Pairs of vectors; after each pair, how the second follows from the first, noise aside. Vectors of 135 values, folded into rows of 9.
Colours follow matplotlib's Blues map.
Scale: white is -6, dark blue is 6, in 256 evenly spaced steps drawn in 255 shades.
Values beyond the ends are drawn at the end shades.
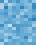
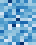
wrapped around, negated, scaled up.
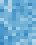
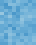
wrapped around, negated, shrunk.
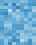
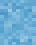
shrunk.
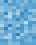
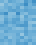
wrapped around, negated, shrunk.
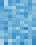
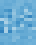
wrapped around, partly zeroed.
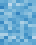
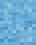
wrapped around, negated, shrunk.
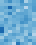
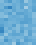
shrunk.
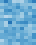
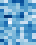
negated, scaled up.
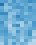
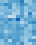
wrapped around.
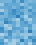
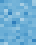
wrapped around, partly zeroed.
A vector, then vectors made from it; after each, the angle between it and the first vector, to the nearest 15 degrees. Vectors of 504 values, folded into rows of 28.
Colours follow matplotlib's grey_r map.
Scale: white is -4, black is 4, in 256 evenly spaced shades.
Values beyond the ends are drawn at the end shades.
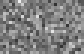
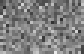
75 degrees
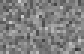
30 degrees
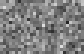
135 degrees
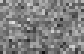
75 degrees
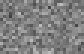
75 degrees
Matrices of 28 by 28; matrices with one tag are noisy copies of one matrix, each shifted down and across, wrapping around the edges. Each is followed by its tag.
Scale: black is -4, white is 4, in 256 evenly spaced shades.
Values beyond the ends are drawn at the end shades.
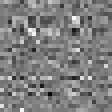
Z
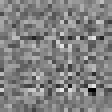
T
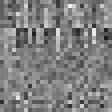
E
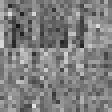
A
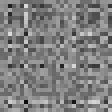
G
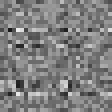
Z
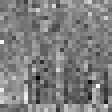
A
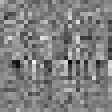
E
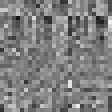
E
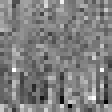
A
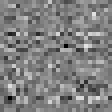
Z
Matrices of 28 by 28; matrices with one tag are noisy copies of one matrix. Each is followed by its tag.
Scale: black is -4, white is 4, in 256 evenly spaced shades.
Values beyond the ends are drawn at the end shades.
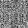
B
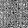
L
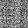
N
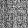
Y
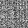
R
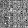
Y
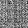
R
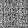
L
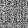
R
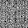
R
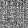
R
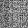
Y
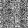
N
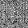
R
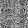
N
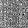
L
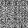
R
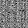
R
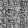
N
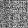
Y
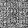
L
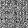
R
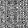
R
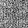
L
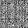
R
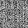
R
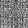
B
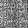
L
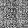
L
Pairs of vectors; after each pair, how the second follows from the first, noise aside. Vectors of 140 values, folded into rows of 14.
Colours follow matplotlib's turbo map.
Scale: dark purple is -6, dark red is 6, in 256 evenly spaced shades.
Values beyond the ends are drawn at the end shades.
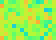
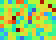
wrapped around, negated, scaled up.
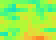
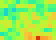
copied.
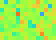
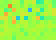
wrapped around, partly zeroed.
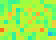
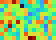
wrapped around, scaled up.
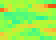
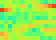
copied.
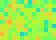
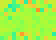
negated, partly zeroed.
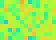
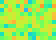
shuffled.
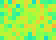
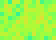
shrunk.
